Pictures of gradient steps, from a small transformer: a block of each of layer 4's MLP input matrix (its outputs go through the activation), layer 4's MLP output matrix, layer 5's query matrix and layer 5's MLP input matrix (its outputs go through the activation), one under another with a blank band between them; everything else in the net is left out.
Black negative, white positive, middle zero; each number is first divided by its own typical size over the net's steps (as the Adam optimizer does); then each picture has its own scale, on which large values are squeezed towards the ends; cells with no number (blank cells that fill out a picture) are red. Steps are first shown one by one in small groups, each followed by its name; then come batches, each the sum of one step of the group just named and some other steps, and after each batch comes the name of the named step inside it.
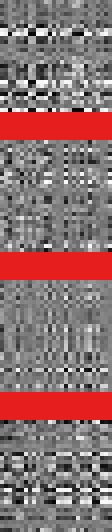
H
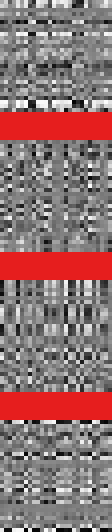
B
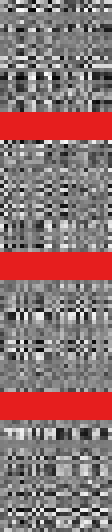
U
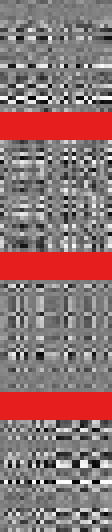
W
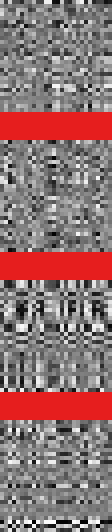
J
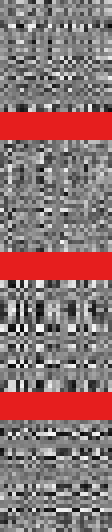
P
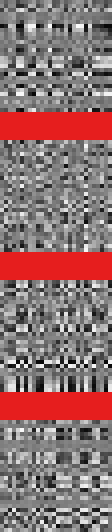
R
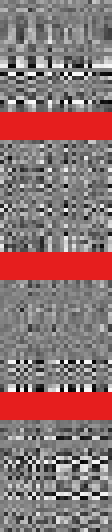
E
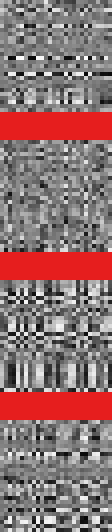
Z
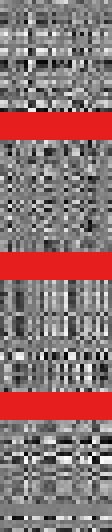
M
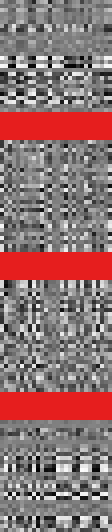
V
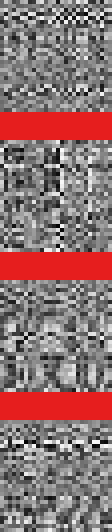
Z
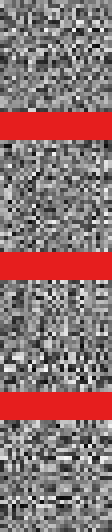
M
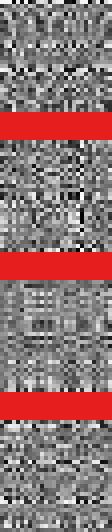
E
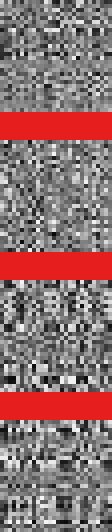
J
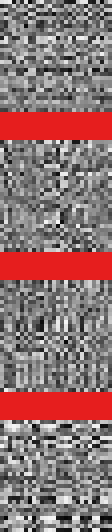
Z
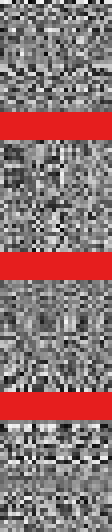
E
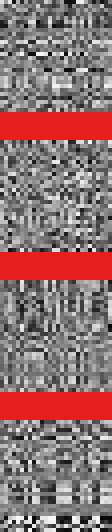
J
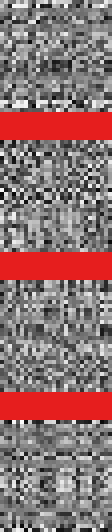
B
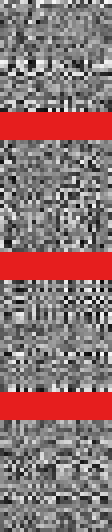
E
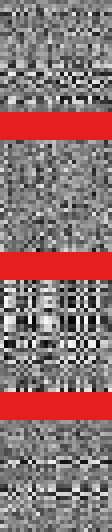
E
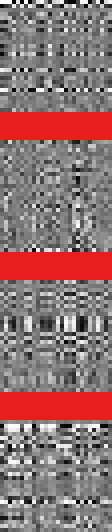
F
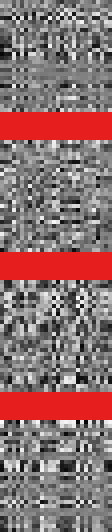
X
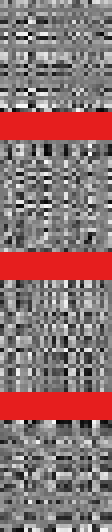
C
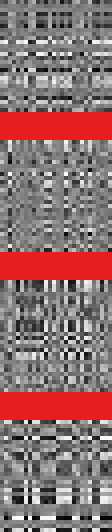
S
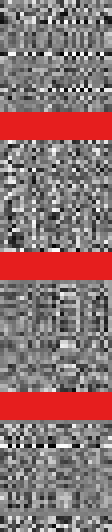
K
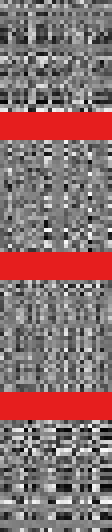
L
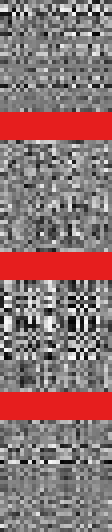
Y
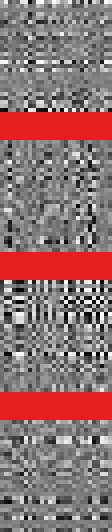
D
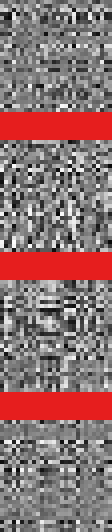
Y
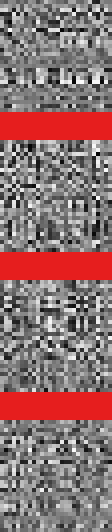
Y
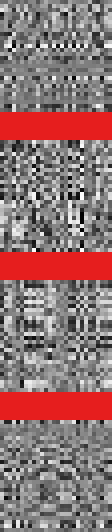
Y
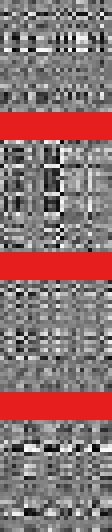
L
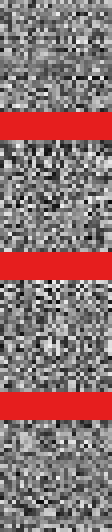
C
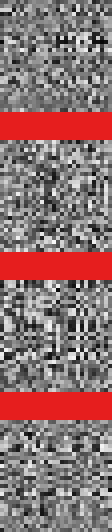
Y
